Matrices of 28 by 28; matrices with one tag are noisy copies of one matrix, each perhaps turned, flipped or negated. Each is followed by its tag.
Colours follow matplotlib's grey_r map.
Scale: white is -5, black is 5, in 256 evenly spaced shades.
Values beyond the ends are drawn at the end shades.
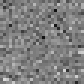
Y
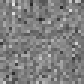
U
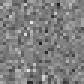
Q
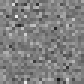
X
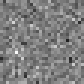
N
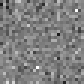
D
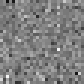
D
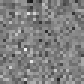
Q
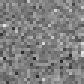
Q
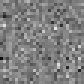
X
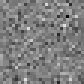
X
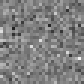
Q
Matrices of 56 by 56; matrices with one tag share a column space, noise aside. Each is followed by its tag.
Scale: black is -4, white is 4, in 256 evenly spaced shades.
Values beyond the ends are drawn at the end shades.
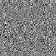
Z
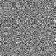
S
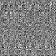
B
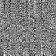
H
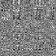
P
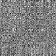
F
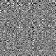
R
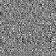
Z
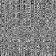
H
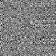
S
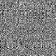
B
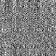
F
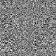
S
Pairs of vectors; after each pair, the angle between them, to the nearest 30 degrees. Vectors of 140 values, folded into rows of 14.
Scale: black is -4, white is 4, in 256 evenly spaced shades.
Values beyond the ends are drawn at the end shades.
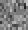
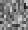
30 degrees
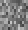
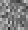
30 degrees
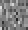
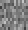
120 degrees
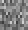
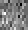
120 degrees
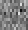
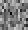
60 degrees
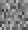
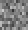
150 degrees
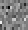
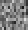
60 degrees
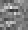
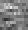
30 degrees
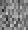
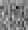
120 degrees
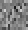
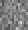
90 degrees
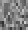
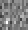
90 degrees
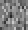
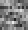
60 degrees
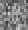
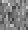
120 degrees
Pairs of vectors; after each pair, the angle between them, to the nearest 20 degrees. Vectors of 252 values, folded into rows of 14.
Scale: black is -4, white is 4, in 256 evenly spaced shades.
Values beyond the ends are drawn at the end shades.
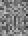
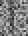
120 degrees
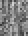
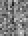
140 degrees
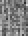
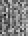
120 degrees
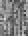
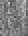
100 degrees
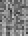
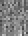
60 degrees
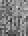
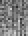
140 degrees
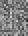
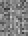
60 degrees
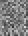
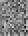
160 degrees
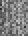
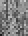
100 degrees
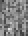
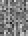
140 degrees
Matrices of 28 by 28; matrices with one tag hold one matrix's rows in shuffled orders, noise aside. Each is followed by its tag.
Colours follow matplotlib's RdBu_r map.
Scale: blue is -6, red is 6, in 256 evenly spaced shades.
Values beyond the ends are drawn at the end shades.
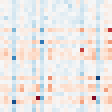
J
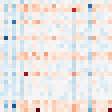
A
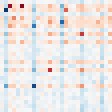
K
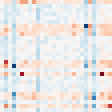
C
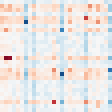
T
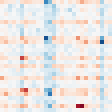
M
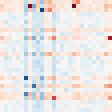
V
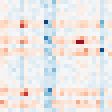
M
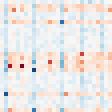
K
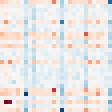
T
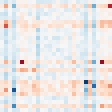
C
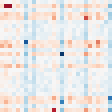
T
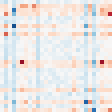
C
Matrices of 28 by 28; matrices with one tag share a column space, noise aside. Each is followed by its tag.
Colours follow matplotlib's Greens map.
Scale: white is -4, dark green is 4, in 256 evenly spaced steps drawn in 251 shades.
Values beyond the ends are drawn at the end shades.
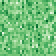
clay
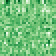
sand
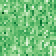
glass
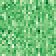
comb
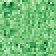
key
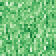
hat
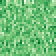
sand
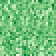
glass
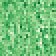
hat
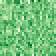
comb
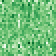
key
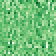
key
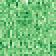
key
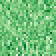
glass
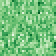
clay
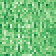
hat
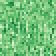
hat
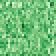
hat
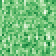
clay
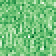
hat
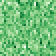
key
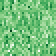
comb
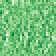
clay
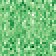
key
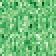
hat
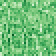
hat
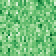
clay
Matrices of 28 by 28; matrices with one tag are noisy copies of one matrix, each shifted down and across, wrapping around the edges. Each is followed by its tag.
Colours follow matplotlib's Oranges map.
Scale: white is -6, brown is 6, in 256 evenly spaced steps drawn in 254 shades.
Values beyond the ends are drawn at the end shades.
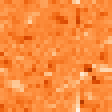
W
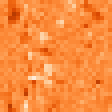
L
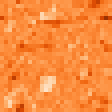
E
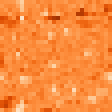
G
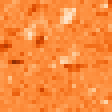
E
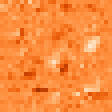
E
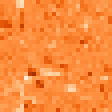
W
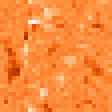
L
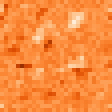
E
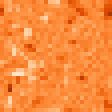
L
